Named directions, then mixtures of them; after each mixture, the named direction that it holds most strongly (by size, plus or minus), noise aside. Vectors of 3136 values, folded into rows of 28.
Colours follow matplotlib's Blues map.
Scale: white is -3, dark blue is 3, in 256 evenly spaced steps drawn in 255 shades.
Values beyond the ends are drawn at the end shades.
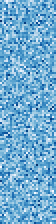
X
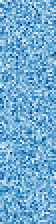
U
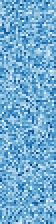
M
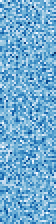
U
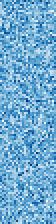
M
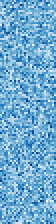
M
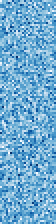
U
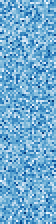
M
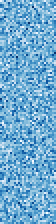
U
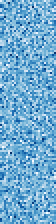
U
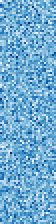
U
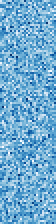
U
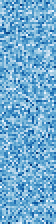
M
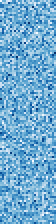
U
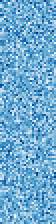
U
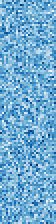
M
